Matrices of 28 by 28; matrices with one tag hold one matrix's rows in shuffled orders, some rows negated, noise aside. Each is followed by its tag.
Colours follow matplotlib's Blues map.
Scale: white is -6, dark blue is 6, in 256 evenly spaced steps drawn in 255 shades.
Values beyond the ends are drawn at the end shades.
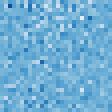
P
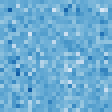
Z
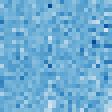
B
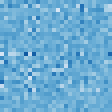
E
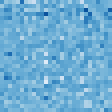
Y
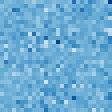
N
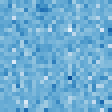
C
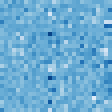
B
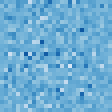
P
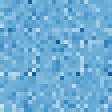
E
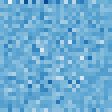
P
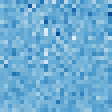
N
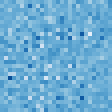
P
